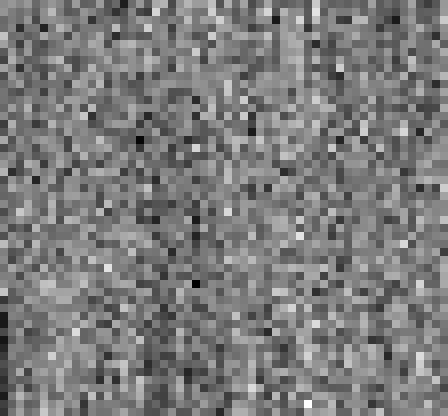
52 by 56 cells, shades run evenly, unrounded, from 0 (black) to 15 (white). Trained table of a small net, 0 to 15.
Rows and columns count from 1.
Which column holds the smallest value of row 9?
3
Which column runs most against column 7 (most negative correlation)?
18
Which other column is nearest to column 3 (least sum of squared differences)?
6
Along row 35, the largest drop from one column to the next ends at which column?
41
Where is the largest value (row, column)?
51, 39
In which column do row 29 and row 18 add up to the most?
36
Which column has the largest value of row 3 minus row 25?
38
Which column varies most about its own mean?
1
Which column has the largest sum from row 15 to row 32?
29
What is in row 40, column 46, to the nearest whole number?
10
